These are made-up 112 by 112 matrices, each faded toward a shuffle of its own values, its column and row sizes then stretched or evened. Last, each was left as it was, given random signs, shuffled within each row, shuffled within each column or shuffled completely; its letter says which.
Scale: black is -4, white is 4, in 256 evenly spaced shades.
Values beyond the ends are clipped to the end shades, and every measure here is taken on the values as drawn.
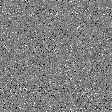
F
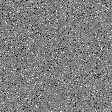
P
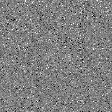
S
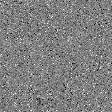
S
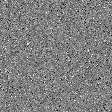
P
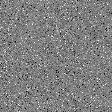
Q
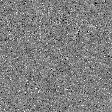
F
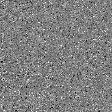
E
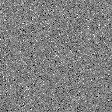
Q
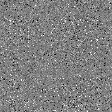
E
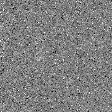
Q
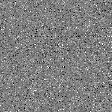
E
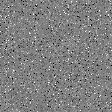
Q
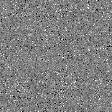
S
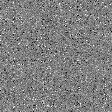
E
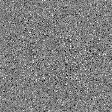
E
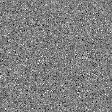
E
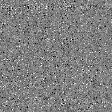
E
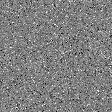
P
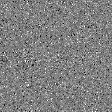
E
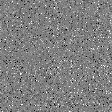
S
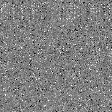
S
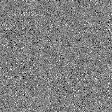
E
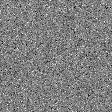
P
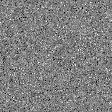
F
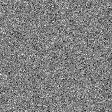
F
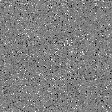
S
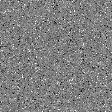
Q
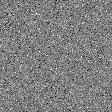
P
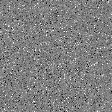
Q
